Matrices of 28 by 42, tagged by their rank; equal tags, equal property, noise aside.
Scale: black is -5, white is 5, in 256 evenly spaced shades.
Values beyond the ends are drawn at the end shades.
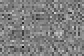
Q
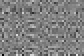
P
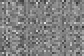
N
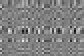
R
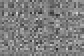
Q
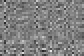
N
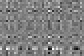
R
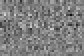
N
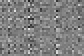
R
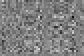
N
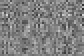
N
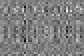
P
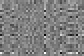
R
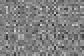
P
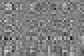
P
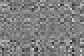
Q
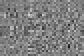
N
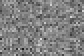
N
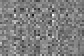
Q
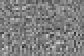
N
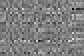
P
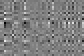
R
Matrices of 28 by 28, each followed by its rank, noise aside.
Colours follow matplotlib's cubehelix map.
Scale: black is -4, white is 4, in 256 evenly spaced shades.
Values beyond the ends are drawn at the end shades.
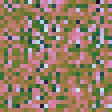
four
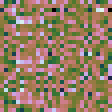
four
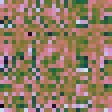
four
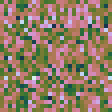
eight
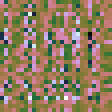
three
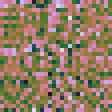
six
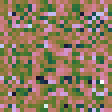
four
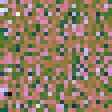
six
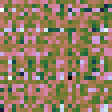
four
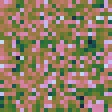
six
